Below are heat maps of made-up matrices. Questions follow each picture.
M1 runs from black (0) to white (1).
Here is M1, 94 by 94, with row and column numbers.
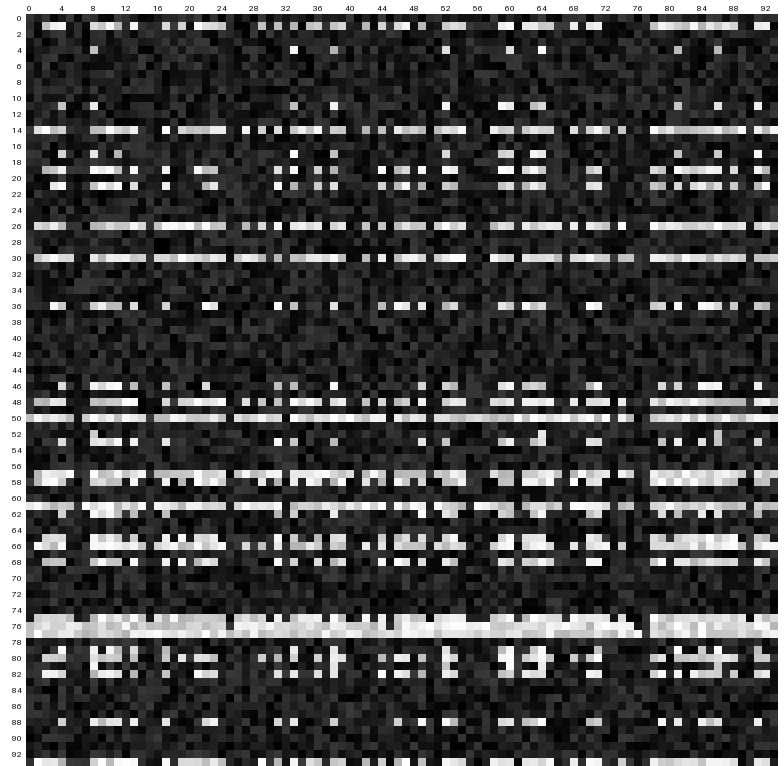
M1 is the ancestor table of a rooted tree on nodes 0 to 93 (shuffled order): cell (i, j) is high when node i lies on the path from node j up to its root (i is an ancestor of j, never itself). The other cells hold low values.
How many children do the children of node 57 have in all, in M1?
2
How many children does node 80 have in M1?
2
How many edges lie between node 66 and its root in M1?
8
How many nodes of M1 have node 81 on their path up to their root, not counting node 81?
6
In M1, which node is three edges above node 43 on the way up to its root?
50
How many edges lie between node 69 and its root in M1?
7
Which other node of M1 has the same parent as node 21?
2
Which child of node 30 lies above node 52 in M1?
75
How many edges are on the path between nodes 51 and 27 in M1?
3
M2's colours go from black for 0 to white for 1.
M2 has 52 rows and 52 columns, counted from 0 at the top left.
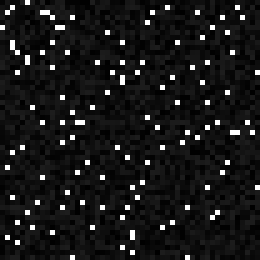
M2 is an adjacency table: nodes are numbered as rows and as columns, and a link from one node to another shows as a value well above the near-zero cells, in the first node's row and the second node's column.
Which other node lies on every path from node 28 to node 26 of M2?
node 12
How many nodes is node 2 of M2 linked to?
5
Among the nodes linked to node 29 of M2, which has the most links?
node 32
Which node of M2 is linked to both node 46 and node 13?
node 10
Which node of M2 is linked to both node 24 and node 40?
node 16
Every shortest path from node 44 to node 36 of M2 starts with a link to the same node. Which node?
node 34
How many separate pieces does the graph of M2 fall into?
2
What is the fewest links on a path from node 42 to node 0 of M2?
2
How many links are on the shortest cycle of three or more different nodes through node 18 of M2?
4
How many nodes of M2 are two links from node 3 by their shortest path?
7
